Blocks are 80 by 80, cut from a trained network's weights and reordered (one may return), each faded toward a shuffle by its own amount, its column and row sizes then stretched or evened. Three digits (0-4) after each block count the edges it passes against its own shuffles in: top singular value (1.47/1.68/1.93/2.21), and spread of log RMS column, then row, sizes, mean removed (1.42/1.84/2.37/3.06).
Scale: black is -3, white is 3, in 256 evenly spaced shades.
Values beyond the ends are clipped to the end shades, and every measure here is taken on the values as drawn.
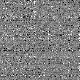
0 2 3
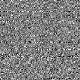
3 0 3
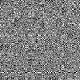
3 0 2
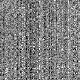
3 3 1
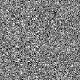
2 2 1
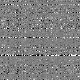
2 1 4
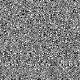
2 0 2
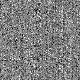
0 1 0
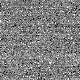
0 1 0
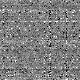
1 2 2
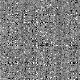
0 3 2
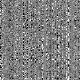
1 4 1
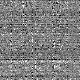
3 3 2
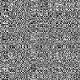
4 2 4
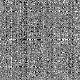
2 2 3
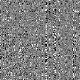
3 4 2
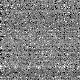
1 1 1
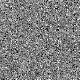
0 2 1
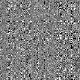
2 4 3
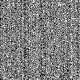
1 0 0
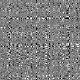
3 4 4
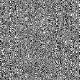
2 4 0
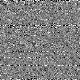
2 0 4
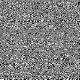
0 0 4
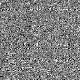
1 0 3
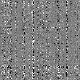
1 4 3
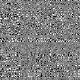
2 3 4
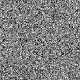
1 1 1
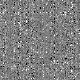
0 3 1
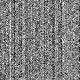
3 2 0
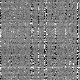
3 4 0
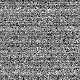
3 1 0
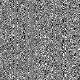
0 4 0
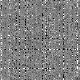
1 4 2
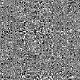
2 3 2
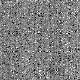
0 1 1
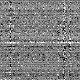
4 3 2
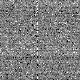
1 2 0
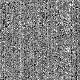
1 1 0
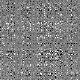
0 4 3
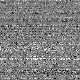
2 0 4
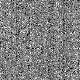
0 0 1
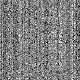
3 2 1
